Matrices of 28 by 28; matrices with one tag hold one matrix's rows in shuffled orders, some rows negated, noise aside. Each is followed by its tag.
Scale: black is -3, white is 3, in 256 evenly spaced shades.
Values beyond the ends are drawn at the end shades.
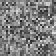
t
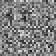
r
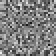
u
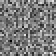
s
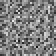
u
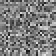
t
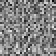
s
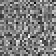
s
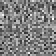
s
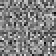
s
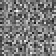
s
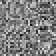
t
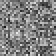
t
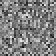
r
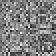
t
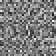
s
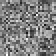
t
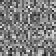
s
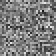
t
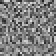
u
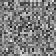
r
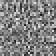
s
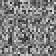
r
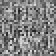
r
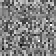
r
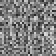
s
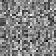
u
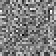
u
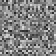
r
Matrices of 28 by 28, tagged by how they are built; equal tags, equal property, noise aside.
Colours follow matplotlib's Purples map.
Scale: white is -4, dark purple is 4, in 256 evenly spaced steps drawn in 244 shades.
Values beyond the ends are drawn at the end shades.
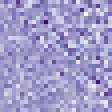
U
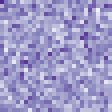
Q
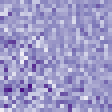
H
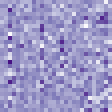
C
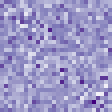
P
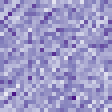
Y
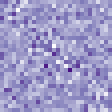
P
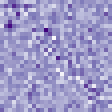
P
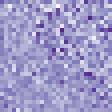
U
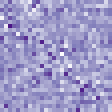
P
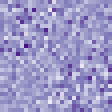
P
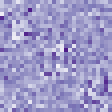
P
